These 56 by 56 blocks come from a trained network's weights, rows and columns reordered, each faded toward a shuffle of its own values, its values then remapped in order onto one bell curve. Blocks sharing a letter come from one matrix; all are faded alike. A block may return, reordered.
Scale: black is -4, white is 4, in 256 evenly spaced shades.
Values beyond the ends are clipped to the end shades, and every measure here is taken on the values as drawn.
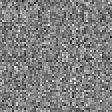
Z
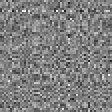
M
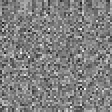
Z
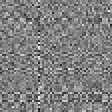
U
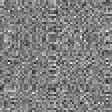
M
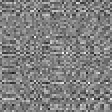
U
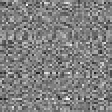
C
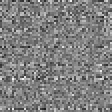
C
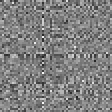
U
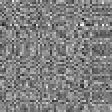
M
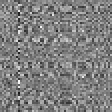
U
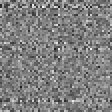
C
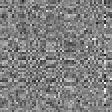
U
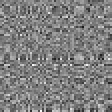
U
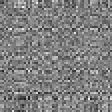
U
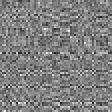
U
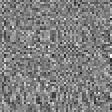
M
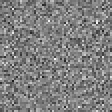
Z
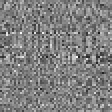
C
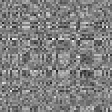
U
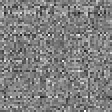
C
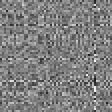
U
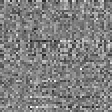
C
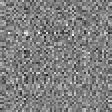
M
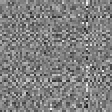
U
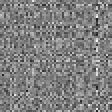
U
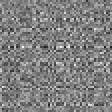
U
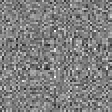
M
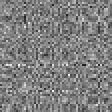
M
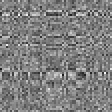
U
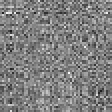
M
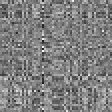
U
